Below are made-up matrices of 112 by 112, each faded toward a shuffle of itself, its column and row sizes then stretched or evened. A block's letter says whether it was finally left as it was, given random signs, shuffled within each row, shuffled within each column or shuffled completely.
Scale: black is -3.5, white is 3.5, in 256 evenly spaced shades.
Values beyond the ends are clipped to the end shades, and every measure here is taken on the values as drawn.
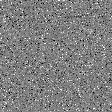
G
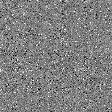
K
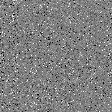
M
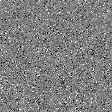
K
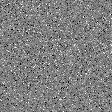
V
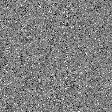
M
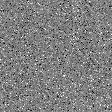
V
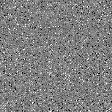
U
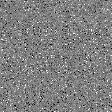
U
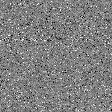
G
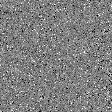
M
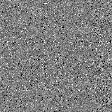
K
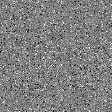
K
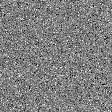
V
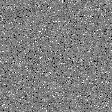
G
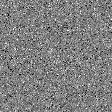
G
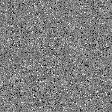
K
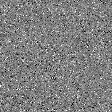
G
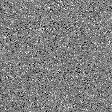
G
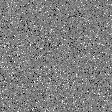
G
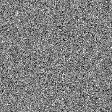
M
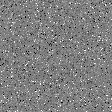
V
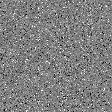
M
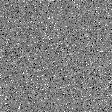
G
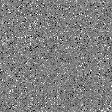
U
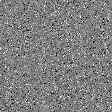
M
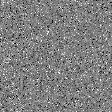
M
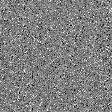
M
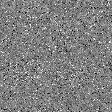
G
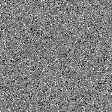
G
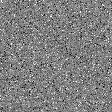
V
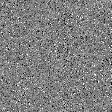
M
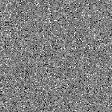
U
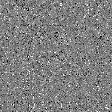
U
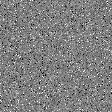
M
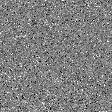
G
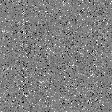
U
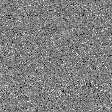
G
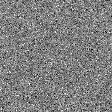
G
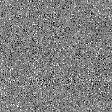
U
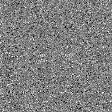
K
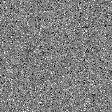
M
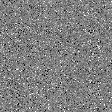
K
